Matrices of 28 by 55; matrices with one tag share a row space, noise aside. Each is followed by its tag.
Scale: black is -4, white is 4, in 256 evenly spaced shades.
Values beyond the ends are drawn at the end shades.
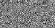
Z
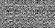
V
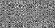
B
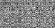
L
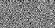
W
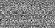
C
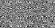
Z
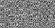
B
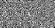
W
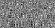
B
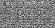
L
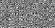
B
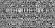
L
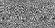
B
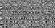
C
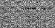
L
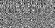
W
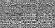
L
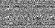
V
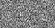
Z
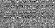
L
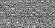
L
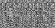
V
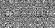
V
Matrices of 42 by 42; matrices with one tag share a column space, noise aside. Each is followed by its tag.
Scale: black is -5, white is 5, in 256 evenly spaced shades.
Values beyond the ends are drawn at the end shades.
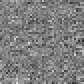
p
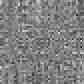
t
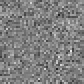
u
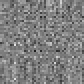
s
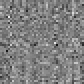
s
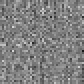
s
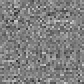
u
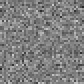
u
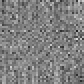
t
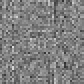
t
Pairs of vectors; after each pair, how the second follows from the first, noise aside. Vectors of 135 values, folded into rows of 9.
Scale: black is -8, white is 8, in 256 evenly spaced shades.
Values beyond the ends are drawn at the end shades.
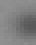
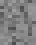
shuffled.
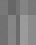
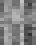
wrapped around, negated, scaled up.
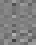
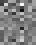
reversed, negated, scaled up.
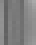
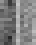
wrapped around, negated, scaled up.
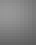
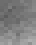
negated.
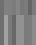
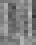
wrapped around, negated, scaled up.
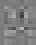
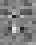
reversed, negated, scaled up.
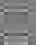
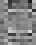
reversed, negated, scaled up.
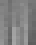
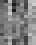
wrapped around, negated, scaled up.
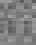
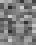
scaled up.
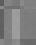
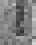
reversed, negated, scaled up.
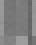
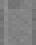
reversed, negated, shrunk.
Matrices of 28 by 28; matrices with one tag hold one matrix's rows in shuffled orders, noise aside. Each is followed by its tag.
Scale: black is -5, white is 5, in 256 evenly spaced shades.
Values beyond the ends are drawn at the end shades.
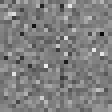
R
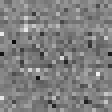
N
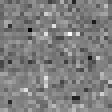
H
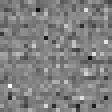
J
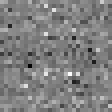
H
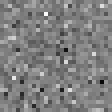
R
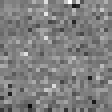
H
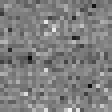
H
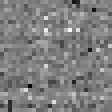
H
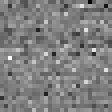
J
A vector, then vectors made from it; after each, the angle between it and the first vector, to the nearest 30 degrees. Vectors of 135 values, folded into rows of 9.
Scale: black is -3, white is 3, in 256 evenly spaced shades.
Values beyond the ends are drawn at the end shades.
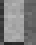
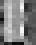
30 degrees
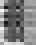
150 degrees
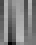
60 degrees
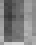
150 degrees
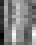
60 degrees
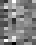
60 degrees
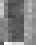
150 degrees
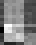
30 degrees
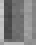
150 degrees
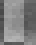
30 degrees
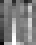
90 degrees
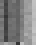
120 degrees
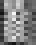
30 degrees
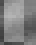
30 degrees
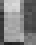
30 degrees
